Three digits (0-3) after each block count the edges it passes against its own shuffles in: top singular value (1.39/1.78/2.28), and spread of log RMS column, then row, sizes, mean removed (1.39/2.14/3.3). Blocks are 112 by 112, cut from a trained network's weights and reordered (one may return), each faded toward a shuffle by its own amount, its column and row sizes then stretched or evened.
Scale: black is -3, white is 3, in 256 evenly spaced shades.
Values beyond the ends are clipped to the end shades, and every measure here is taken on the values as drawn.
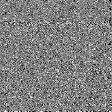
1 1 2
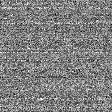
1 0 2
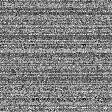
3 0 1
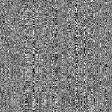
3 3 0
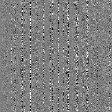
2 3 0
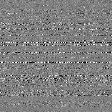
1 0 3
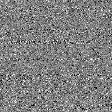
1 0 2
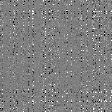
2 3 2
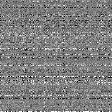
2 2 3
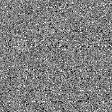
0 1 2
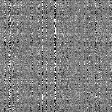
2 3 0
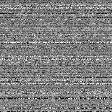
3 0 3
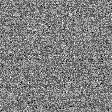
0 1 1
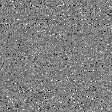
0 0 2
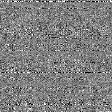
1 1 3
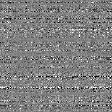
1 2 3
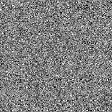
1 0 2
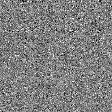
0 1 1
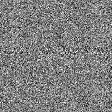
1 0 1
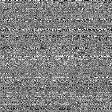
1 1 3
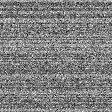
3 0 0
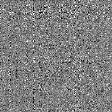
0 2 2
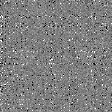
1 2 2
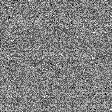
0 1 1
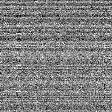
3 2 1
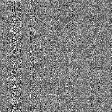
0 3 0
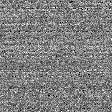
1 0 2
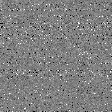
0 1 2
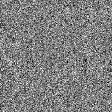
1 1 0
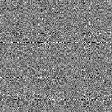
3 1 2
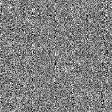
2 2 0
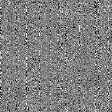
1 3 1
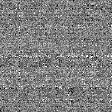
1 2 2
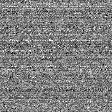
2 1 2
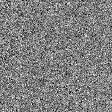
0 1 0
